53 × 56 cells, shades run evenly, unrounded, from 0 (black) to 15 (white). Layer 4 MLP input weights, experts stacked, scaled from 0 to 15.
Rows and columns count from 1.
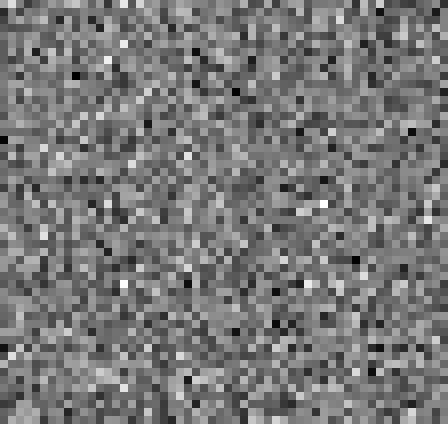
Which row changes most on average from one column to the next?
44
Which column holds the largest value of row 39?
30
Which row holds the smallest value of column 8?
3
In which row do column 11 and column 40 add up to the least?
23
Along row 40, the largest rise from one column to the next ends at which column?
22
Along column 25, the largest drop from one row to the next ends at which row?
7
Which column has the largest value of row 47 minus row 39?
45
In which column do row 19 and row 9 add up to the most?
6
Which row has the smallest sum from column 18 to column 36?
42
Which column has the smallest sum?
1
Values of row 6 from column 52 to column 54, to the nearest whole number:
5 11 9
